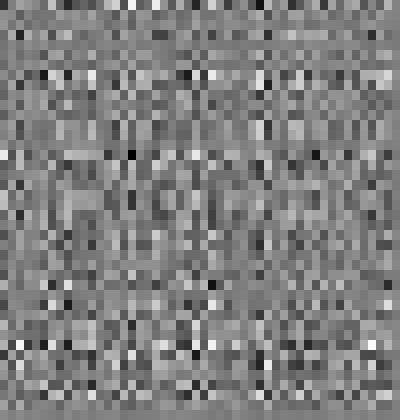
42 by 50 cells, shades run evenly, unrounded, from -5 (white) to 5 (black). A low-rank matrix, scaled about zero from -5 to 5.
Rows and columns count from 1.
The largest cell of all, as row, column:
16, 17
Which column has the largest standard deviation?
33
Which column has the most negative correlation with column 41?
20
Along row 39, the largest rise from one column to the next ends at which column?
25
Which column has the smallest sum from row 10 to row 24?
9
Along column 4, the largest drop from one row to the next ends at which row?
36
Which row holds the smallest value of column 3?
35
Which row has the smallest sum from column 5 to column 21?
8
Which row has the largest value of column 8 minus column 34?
37
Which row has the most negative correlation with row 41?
19
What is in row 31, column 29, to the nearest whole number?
2
